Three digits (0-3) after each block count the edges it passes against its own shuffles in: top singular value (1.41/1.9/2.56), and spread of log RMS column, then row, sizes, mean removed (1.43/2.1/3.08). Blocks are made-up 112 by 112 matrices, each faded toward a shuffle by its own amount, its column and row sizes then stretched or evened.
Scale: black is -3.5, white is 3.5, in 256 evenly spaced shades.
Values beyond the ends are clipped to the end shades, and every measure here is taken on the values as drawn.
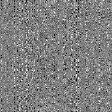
2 3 0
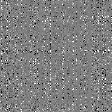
0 3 2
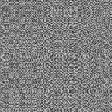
3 2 0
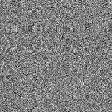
2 0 0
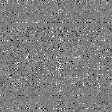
0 2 3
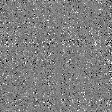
0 2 2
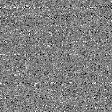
1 1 2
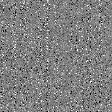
0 2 0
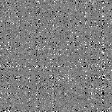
2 2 2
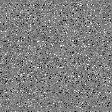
1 1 2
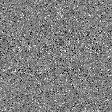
1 0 1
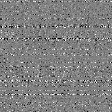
2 1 3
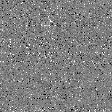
1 1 2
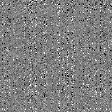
1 3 1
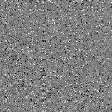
2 1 1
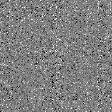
0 2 1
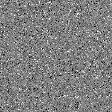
0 1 1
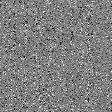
0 2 0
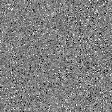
1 1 0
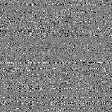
2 0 3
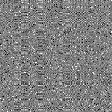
3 0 1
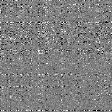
2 2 3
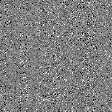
1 2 1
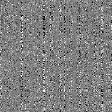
2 3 1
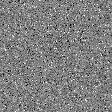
1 0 0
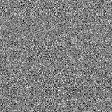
2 0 1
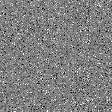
1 1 0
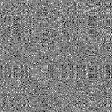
3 1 1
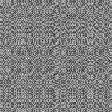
3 1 0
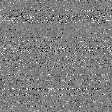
0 0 3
